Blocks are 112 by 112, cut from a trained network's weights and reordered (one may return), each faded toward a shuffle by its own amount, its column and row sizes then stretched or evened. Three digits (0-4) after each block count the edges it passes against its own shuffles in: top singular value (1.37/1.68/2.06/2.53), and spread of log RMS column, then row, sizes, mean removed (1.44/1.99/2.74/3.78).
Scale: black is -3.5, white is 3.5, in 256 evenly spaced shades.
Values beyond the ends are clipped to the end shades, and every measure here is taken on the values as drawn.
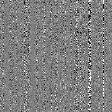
2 4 1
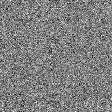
2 0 1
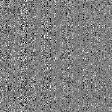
1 4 2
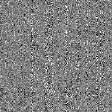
0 4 1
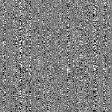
3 4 0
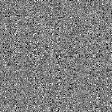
2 3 2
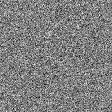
1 0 0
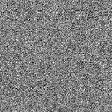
3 0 1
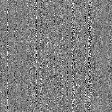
1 4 0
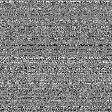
2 0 4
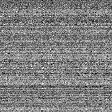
4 1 2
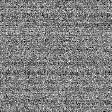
2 2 0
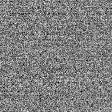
0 1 1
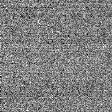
1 2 0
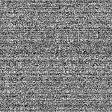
3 1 1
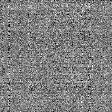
1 3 1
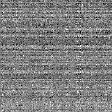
4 3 2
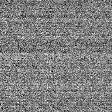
2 2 0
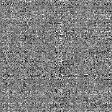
1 3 3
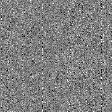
1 3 0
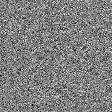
0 0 1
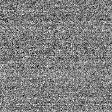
1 2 1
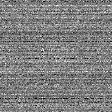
4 1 3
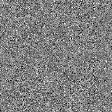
0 2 2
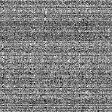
4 3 0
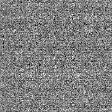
1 3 0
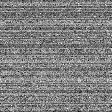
4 1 0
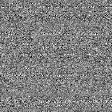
0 1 3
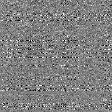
1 2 4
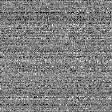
3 2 3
